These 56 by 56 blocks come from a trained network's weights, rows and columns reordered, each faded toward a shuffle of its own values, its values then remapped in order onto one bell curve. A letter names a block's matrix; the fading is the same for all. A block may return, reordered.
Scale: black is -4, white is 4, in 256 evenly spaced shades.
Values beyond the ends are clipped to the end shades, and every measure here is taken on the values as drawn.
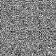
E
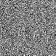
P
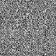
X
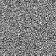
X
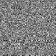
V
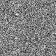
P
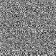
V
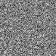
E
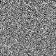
E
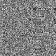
E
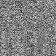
X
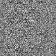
X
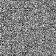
E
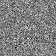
P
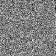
X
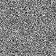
E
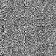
X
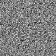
E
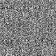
E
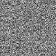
X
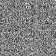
E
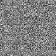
X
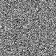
P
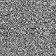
V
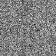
P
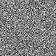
X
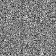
P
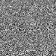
V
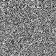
P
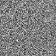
X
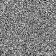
P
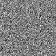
X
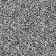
P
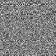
V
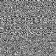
V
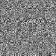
V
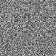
V
